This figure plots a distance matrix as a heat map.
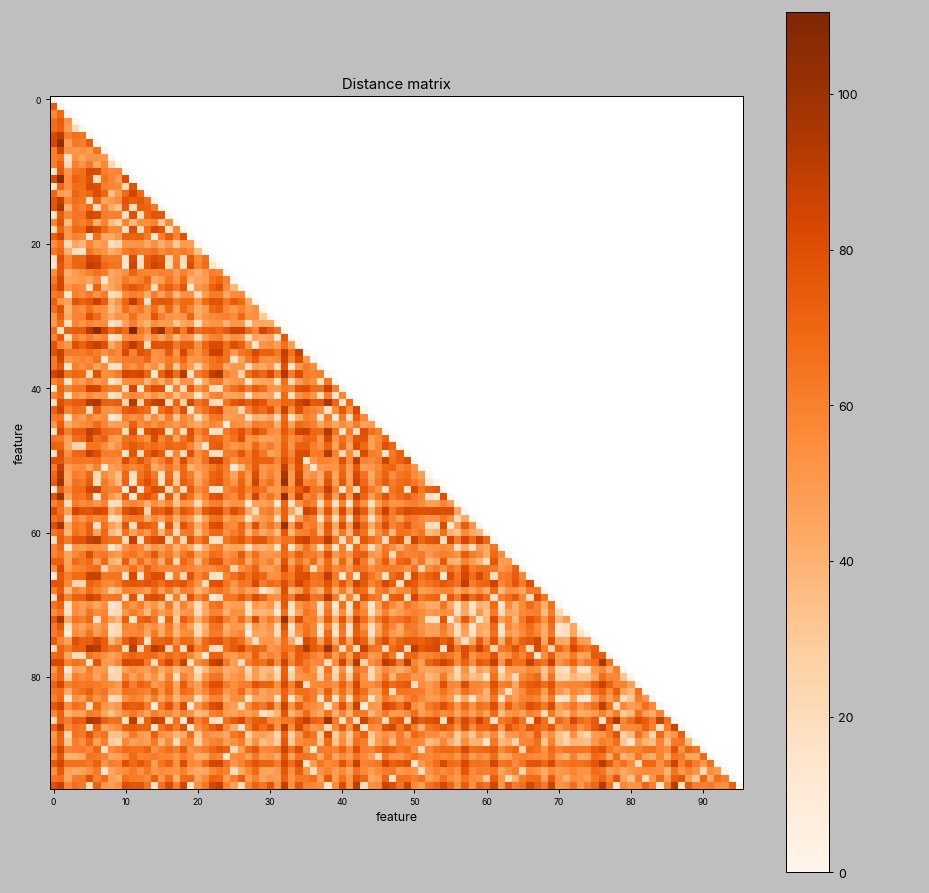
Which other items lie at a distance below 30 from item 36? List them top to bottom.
7, 25, 51, 65, 90, 93
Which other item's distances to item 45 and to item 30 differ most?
24
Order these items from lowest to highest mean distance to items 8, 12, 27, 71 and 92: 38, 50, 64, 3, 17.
17, 64, 50, 3, 38
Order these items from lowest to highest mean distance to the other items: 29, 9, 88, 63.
9, 88, 29, 63
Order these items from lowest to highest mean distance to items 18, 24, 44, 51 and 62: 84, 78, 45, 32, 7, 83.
83, 45, 7, 84, 78, 32
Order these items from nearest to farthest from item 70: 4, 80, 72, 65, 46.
80, 72, 4, 65, 46
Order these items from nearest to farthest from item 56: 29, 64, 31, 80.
31, 80, 64, 29
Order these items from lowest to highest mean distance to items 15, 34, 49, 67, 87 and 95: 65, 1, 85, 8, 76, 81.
8, 85, 65, 81, 76, 1
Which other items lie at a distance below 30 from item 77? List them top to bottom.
3, 4, 21, 48, 67
